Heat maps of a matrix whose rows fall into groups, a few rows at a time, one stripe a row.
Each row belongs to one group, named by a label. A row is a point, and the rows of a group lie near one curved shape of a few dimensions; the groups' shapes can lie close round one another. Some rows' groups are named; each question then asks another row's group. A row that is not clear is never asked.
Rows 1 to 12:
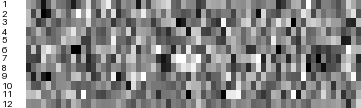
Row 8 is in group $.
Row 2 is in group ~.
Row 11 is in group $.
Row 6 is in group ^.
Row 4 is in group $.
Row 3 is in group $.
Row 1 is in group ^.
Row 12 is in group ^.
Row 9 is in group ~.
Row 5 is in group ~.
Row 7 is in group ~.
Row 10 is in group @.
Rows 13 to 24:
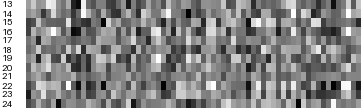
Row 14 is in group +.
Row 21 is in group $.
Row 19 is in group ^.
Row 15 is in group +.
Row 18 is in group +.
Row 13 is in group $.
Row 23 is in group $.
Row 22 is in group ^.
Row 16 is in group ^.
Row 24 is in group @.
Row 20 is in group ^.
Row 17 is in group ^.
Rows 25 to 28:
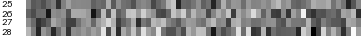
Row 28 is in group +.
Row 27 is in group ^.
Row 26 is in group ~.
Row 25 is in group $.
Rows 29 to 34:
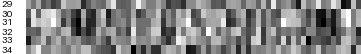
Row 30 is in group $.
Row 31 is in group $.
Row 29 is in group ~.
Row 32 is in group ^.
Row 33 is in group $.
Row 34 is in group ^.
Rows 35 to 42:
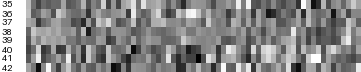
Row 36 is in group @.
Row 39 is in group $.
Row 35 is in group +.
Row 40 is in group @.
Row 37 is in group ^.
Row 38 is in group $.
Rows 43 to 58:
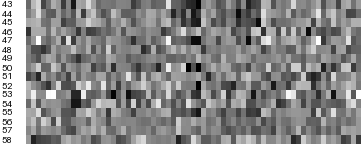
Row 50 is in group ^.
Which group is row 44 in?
+
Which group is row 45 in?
+
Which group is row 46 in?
$
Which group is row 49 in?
@
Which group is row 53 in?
$
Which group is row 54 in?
^
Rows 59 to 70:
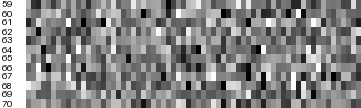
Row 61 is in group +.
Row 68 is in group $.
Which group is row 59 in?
+
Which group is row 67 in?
^
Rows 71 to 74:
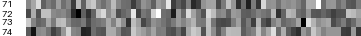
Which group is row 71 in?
+
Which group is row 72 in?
^
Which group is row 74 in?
+
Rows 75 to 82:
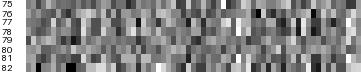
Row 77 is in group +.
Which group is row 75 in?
$
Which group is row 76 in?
+
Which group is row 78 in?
+
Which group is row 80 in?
^
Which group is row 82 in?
^
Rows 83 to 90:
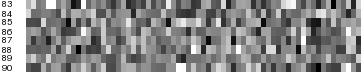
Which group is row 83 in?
$
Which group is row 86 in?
+
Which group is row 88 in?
+
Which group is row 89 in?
$
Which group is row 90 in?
~
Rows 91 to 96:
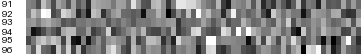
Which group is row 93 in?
$
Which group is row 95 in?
^
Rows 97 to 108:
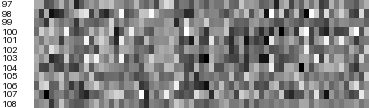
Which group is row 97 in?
^
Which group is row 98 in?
~
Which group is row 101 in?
+
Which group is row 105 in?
$
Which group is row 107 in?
^
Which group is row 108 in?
^
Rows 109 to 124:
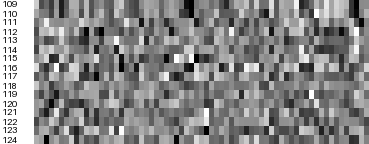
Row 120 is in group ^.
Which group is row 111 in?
^
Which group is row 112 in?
$
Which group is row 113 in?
^
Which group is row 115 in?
^
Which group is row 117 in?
^
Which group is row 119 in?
~
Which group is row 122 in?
~
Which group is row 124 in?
^
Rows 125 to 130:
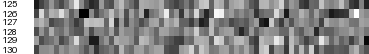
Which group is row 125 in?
+
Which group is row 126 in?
^
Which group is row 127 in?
+
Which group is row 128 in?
$
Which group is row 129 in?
+
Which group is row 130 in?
$
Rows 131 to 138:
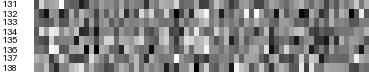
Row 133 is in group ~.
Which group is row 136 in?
~
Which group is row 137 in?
+
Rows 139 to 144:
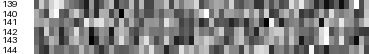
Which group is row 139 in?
$
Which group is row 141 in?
+
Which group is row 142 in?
+
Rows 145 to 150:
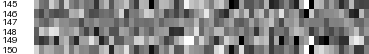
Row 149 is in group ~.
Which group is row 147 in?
$
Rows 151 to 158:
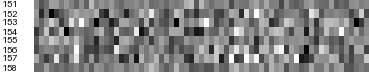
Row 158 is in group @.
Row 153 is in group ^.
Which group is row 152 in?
~
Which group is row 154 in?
@
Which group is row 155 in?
^
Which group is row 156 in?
+
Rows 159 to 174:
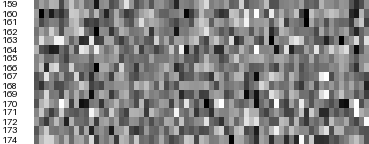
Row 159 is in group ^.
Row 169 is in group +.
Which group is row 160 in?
~
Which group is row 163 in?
$
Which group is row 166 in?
^
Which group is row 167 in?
+
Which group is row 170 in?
^
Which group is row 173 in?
+
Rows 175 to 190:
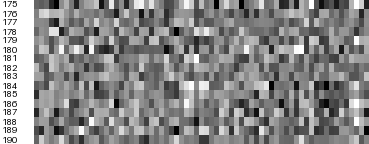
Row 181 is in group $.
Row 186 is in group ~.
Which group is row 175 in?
~
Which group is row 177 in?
^
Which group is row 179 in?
+
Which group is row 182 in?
@
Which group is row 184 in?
~
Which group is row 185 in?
$
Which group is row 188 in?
+
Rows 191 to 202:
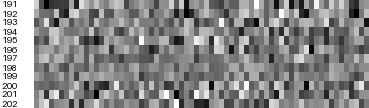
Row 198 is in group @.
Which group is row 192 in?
~
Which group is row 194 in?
~
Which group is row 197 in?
$
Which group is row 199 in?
^
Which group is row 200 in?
+
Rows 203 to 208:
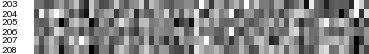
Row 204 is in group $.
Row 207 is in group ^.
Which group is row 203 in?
+
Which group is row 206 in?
$
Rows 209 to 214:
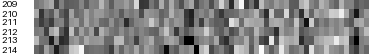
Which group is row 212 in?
^
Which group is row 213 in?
~
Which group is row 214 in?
$
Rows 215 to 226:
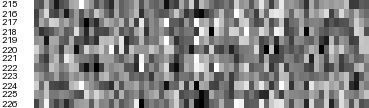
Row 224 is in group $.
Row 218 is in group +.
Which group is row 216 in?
@
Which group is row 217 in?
^
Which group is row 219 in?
^
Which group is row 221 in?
@
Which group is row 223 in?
^
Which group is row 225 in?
+
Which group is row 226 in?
@
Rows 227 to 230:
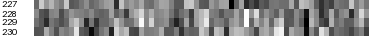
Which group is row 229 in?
+
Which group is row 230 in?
+
